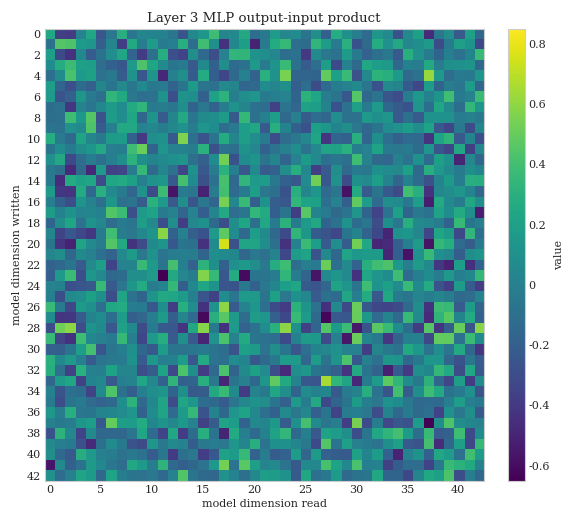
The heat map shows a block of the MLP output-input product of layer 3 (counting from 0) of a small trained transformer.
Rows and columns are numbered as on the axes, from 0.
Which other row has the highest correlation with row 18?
38
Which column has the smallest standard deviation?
21
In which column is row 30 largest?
4
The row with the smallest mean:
5
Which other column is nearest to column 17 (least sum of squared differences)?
30
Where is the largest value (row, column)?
20, 17
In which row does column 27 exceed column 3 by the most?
33
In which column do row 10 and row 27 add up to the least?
27
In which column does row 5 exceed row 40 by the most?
34
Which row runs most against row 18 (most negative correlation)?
32
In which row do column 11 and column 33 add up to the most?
25
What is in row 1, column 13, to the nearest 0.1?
0.3
